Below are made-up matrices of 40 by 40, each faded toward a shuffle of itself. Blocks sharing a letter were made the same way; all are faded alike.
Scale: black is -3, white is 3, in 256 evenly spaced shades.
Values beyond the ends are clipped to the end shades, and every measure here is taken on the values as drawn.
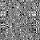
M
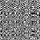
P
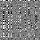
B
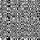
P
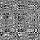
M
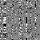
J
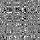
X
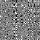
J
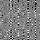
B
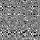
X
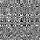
P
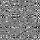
X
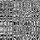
P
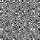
X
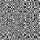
M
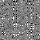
J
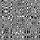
M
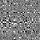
X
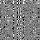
B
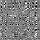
M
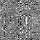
J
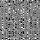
J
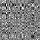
M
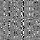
B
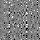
J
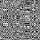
P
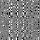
B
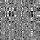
M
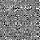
X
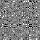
X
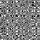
M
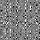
J
